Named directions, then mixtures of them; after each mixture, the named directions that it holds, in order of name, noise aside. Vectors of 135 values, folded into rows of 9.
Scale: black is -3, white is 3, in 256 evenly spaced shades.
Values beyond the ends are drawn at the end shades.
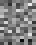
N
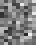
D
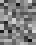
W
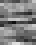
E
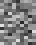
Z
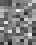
N.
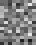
N.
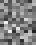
N, W.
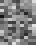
D, E, Z.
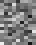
Z.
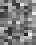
D.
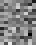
D, N.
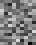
N, Z.
